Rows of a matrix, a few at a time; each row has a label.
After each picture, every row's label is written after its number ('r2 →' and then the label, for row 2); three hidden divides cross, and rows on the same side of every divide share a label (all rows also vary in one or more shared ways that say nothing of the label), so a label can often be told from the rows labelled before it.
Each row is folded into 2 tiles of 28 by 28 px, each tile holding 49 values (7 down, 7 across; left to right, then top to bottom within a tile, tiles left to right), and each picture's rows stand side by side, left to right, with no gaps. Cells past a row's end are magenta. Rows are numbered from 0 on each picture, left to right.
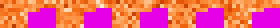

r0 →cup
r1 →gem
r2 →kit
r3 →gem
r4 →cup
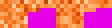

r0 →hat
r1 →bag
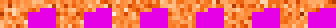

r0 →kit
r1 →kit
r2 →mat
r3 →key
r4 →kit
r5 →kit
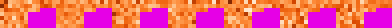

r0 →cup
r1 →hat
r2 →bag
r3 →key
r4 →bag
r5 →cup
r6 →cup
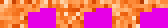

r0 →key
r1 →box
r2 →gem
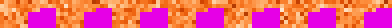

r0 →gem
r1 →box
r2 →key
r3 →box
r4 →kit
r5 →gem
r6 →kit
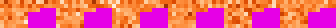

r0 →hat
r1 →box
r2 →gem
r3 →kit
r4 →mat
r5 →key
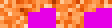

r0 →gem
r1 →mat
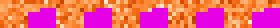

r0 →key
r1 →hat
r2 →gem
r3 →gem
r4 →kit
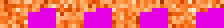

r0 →hat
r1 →box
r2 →key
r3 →bag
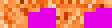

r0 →mat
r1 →hat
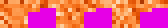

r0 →hat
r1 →mat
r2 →gem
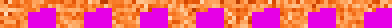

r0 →kit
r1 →kit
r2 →hat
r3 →gem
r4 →key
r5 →key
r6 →box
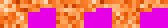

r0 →gem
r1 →kit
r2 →gem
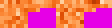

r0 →gem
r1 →box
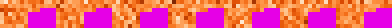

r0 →box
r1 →cup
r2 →gem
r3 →bag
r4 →gem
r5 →key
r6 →bag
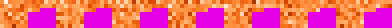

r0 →box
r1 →key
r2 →box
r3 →gem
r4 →gem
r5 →kit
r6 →bag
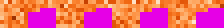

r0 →mat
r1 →mat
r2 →key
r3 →kit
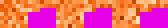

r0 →cup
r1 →cup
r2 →hat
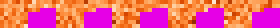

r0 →gem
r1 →gem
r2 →gem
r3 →key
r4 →hat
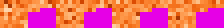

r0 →kit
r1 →key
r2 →mat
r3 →hat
